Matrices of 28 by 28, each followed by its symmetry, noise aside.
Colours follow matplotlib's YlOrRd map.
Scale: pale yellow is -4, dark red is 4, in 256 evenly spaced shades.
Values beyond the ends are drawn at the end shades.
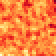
antisymmetric.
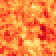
antisymmetric.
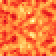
mirrored top to bottom.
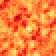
symmetric.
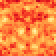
mirrored left to right.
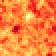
antisymmetric.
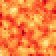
symmetric across the other diagonal.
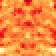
mirrored left to right.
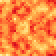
mirrored top to bottom.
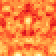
mirrored left to right.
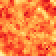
symmetric across the other diagonal.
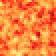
antisymmetric.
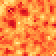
symmetric.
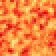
antisymmetric.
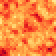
symmetric across the other diagonal.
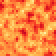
symmetric across the other diagonal.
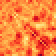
symmetric.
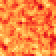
antisymmetric.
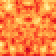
mirrored left to right.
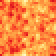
mirrored top to bottom.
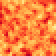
antisymmetric.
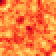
symmetric.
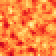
symmetric across the other diagonal.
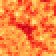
symmetric across the other diagonal.
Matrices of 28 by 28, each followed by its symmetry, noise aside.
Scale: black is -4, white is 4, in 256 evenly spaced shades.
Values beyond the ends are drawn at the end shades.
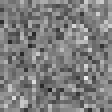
symmetric across the other diagonal.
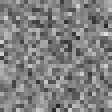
symmetric across the other diagonal.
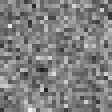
symmetric across the other diagonal.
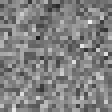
no symmetry.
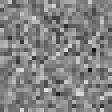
same after a half turn.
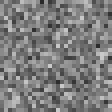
no symmetry.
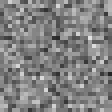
same after a half turn.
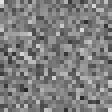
same after a half turn.
